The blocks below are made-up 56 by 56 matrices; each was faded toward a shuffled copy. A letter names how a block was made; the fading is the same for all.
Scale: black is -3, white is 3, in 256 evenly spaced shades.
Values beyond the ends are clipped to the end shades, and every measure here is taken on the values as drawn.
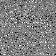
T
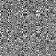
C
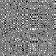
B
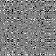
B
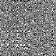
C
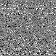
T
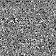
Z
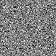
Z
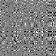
B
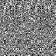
C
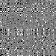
B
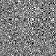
C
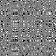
B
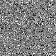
Z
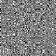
C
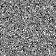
Z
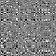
B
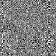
C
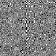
C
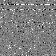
T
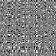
B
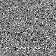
Z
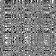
B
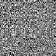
C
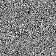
Z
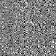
C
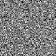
C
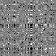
B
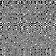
B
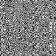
C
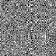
C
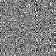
C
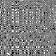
B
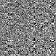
C
